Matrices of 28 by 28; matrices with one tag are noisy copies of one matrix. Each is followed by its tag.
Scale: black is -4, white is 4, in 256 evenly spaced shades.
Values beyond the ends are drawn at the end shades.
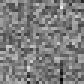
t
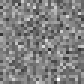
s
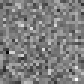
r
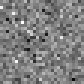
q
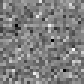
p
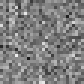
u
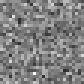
p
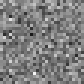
p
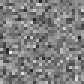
r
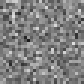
q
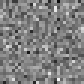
s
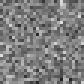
t
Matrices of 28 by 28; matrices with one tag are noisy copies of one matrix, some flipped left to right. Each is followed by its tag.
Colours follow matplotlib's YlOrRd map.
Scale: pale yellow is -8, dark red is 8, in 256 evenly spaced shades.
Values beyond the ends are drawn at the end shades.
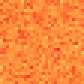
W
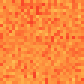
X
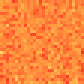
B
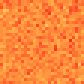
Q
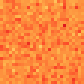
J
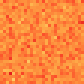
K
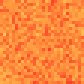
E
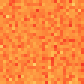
B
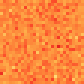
E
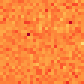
K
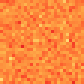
Q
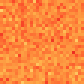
X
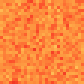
E
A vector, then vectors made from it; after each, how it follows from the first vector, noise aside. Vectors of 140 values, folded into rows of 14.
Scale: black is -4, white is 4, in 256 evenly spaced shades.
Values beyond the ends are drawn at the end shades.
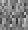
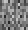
wrapped around.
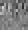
wrapped around, partly zeroed.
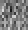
reversed.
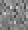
reversed, negated, partly zeroed.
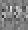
reversed, negated, partly zeroed.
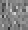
reversed, negated, partly zeroed.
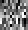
negated, scaled up.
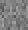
reversed, negated, shrunk.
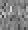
reversed, negated, partly zeroed.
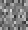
wrapped around.
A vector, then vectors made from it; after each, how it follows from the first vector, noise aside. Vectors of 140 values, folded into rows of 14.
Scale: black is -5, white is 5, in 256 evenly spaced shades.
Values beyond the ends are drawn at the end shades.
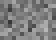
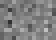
partly zeroed.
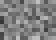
wrapped around.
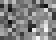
scaled up.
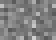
wrapped around, negated, partly zeroed.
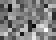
scaled up.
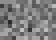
copied.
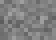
wrapped around, negated, shrunk.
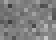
partly zeroed.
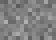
wrapped around, negated, shrunk.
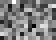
scaled up.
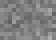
wrapped around, negated, shrunk.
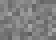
wrapped around, negated, shrunk.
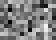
scaled up.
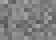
wrapped around, negated, shrunk.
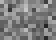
wrapped around.
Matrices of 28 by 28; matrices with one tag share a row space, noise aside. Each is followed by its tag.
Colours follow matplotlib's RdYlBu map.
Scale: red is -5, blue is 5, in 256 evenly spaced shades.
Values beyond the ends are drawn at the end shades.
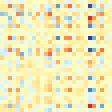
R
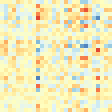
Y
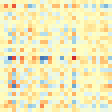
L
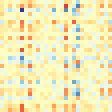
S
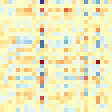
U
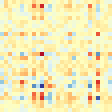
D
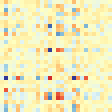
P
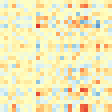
Y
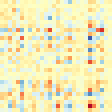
R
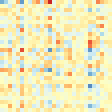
R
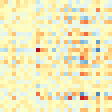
Y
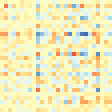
Y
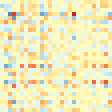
L
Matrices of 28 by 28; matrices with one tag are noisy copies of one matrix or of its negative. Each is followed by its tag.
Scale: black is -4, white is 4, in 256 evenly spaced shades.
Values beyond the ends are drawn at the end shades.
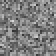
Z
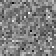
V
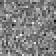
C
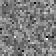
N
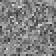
V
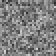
C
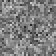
N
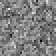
V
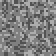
N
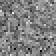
Z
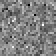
V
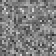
C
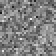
V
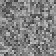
N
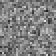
V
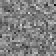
Z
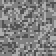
V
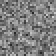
Z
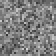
V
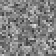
Z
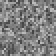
V
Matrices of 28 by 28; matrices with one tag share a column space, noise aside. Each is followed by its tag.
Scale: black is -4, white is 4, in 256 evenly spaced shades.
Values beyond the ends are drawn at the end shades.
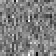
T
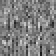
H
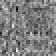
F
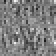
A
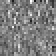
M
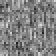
F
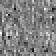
F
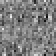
T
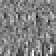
T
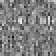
M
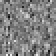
T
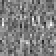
H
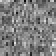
M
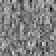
F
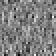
T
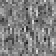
A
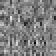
H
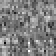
H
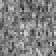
F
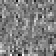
T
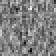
F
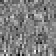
T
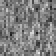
F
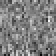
T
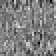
F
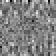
M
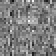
M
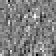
T
